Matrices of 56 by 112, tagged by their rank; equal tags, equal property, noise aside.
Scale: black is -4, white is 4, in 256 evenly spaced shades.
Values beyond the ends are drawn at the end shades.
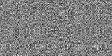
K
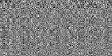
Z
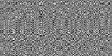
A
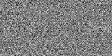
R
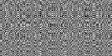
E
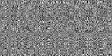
Z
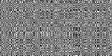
E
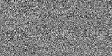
R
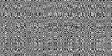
E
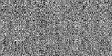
K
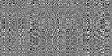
E
